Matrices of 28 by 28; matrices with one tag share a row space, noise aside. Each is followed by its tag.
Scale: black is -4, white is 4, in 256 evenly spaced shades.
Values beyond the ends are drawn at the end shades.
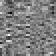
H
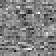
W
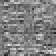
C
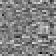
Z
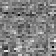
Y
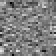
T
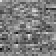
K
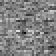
W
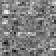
Y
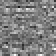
Y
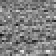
K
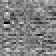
C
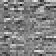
C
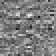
W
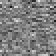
Z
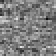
K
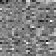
Z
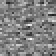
W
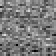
K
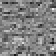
Y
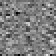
H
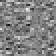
H
